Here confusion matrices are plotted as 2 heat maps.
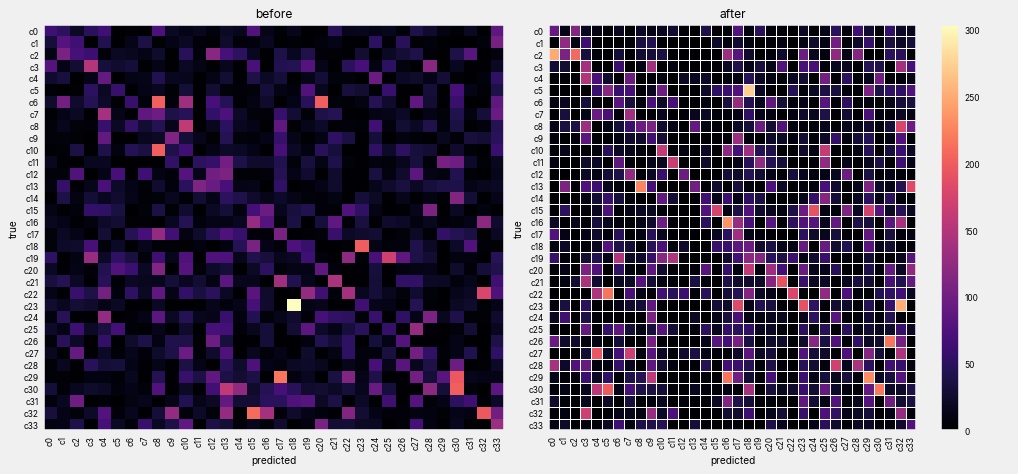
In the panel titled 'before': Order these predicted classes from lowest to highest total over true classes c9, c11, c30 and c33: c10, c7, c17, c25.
c25, c7, c10, c17
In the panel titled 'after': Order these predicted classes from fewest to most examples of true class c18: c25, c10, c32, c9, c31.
c32, c31, c9, c10, c25
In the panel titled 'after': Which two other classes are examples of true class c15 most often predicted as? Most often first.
c24, c29
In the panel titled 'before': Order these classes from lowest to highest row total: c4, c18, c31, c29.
c4, c18, c31, c29
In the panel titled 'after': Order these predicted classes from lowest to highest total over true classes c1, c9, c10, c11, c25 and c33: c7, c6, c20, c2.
c2, c7, c20, c6
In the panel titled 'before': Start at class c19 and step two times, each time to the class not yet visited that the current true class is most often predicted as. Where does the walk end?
c27
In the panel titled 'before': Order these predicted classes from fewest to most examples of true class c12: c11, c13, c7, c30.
c11, c30, c7, c13
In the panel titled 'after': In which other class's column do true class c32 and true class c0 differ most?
c3
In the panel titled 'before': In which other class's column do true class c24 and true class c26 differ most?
c28
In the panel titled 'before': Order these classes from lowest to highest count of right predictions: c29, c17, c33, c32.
c29, c17, c33, c32
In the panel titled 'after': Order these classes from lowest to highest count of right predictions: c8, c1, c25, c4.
c25, c4, c8, c1
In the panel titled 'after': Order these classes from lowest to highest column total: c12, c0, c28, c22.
c12, c22, c28, c0
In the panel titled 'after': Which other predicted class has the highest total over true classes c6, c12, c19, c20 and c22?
c18
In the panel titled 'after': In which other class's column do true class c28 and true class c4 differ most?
c26
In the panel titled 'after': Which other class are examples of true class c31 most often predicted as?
c16
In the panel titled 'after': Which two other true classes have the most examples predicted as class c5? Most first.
c22, c30
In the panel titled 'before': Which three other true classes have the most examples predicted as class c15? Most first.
c32, c16, c18
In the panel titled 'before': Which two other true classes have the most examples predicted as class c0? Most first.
c3, c19
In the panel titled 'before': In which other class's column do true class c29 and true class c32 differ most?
c17
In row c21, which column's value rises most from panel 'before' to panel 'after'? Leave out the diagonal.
c3
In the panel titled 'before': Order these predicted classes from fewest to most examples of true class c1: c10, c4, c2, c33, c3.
c3, c10, c4, c2, c33
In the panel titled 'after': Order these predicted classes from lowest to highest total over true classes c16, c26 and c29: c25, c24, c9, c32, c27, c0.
c27, c25, c0, c24, c9, c32
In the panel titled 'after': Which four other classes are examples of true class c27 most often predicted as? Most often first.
c4, c7, c32, c29
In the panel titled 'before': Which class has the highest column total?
c13
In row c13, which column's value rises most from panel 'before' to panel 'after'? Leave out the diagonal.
c8
